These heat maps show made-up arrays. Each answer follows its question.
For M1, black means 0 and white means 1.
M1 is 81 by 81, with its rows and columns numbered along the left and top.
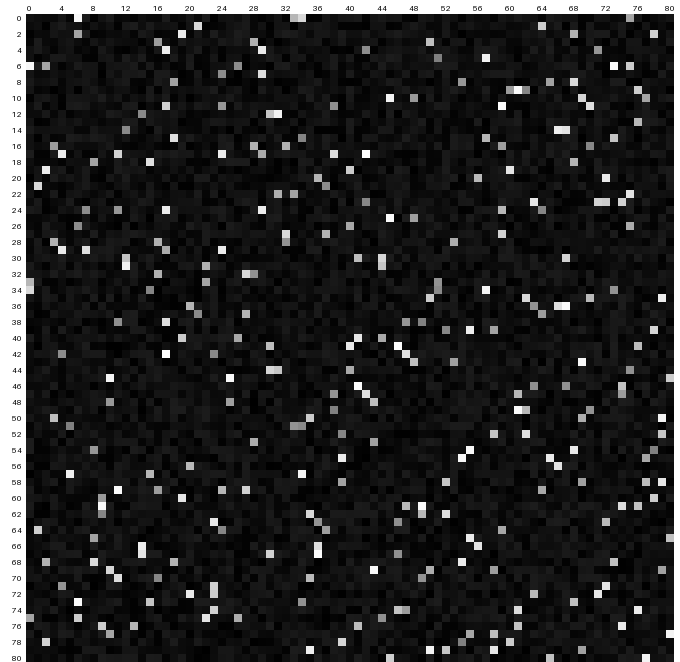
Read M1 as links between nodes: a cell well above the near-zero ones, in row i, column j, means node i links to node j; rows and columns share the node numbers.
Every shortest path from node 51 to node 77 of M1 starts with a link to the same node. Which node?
node 34
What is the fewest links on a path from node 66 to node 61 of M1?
5
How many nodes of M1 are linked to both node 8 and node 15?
1
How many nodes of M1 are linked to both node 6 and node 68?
2
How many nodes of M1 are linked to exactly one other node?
1
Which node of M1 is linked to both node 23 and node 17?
node 42
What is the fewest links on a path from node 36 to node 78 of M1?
7
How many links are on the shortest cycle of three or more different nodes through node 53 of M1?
6
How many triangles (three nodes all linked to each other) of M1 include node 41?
0
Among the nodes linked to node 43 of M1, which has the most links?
node 69
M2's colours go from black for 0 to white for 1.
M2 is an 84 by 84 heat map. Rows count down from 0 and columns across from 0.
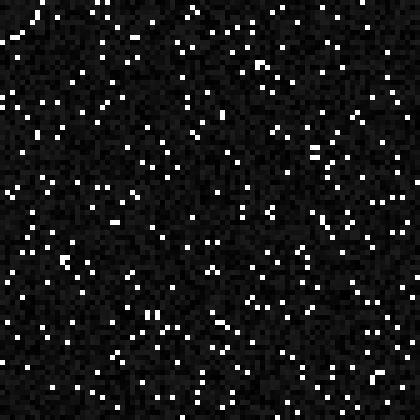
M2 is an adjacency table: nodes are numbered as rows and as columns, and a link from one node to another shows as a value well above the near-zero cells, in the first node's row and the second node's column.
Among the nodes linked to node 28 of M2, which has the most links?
node 66
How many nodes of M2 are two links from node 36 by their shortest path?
3
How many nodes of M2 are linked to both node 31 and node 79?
1
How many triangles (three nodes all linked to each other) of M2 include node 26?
0
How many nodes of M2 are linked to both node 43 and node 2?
1
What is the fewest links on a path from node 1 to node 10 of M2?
7
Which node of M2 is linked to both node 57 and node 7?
node 27
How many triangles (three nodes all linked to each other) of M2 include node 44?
3
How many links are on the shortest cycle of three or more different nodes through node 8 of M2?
3
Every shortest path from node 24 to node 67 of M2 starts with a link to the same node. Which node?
node 19
